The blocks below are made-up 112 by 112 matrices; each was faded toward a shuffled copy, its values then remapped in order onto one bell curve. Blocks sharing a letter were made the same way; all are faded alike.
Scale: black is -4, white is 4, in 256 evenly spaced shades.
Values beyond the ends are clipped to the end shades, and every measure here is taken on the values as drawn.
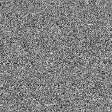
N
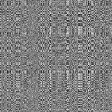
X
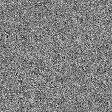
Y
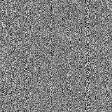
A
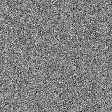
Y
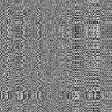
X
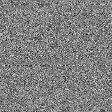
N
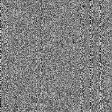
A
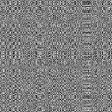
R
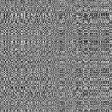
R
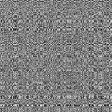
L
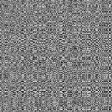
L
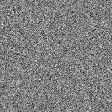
Y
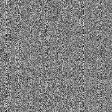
A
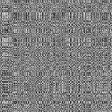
R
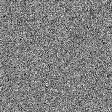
Y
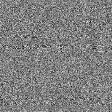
N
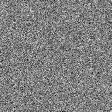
Y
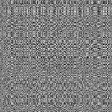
R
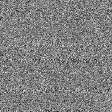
N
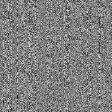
A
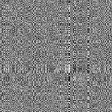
X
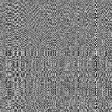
X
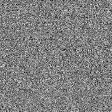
N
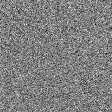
Y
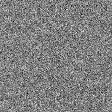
Y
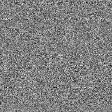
N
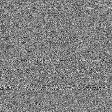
N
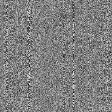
A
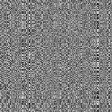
X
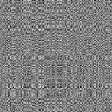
R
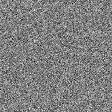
Y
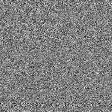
N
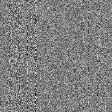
A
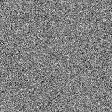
Y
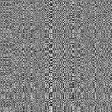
X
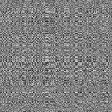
L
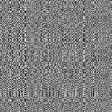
X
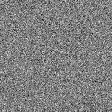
Y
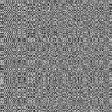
R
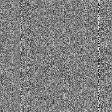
A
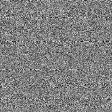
N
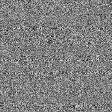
N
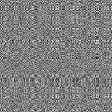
L
